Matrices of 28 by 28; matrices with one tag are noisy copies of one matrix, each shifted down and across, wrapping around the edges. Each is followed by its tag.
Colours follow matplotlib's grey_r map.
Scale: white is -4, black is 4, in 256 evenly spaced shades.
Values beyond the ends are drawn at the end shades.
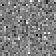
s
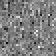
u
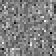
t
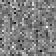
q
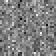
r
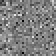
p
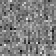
u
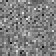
p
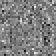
t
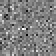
p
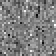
r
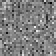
t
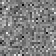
p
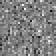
t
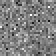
p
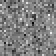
r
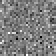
p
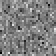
u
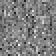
t
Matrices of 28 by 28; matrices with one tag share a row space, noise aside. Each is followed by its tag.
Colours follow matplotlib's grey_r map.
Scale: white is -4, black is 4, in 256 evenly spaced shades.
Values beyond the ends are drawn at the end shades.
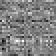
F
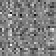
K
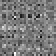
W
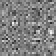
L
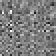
K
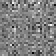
L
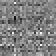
W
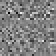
K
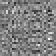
L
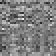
F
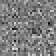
L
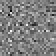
K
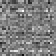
F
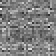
F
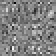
L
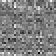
W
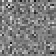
K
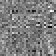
L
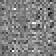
L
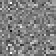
K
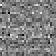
F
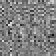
K
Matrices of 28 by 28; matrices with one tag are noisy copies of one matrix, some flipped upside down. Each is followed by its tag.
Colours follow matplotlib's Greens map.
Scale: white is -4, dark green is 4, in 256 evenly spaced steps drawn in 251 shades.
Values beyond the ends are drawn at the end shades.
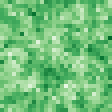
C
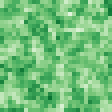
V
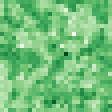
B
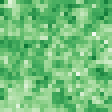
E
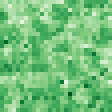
E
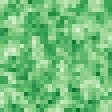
V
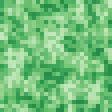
C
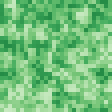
E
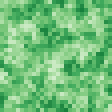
C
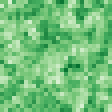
C
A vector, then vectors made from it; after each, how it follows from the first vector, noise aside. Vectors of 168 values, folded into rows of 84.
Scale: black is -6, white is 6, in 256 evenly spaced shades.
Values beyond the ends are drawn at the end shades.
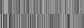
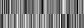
wrapped around, scaled up.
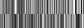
reversed, negated, scaled up.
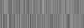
shrunk.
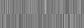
wrapped around, negated, shrunk.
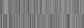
shrunk.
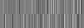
reversed, negated, partly zeroed.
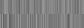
shrunk.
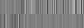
reversed, negated, partly zeroed.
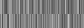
negated.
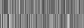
negated.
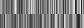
reversed, negated, scaled up.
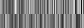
reversed, negated, scaled up.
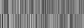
negated.
